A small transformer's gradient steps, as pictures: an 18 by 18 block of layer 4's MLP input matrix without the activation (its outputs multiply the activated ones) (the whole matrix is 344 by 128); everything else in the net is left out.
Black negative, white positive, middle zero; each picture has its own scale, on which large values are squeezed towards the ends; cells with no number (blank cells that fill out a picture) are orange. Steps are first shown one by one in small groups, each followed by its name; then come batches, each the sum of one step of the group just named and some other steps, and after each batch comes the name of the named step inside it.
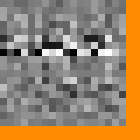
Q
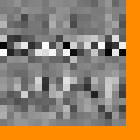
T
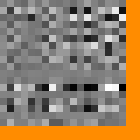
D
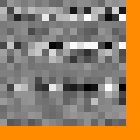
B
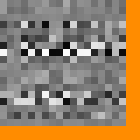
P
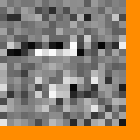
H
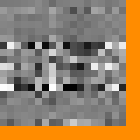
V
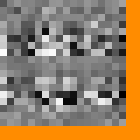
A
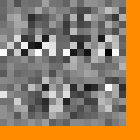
D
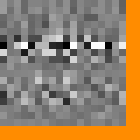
P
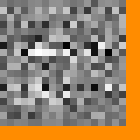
P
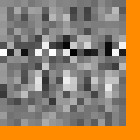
T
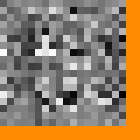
A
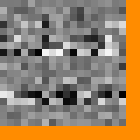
Q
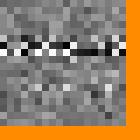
T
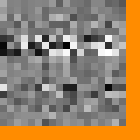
Q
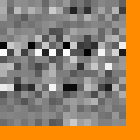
V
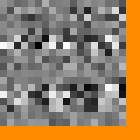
D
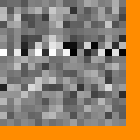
A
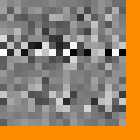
T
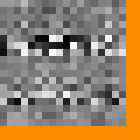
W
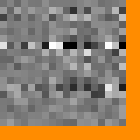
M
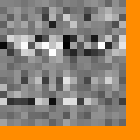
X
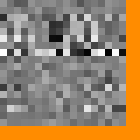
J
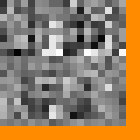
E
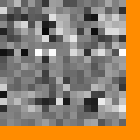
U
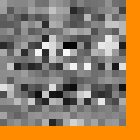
M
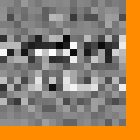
W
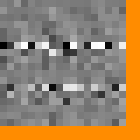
U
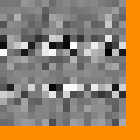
W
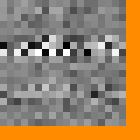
W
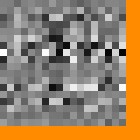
J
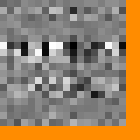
M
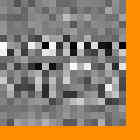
M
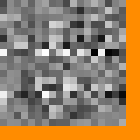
E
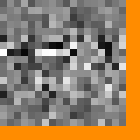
E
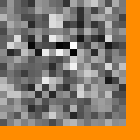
E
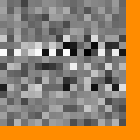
J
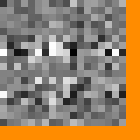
E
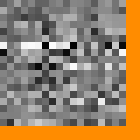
U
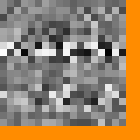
J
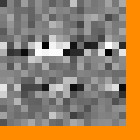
E
